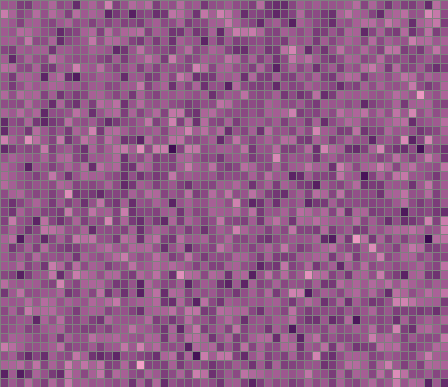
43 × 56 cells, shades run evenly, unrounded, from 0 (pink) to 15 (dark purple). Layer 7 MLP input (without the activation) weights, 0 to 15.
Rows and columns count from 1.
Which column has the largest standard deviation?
18
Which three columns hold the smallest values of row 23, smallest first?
30, 13, 51
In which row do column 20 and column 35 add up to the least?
17
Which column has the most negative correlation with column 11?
42
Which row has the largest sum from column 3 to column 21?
40
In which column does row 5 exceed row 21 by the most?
8
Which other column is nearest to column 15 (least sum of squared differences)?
34
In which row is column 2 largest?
7
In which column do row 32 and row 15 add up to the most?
29
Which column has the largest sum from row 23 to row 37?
33
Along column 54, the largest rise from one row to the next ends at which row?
27
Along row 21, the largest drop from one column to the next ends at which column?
41
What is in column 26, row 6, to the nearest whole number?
8
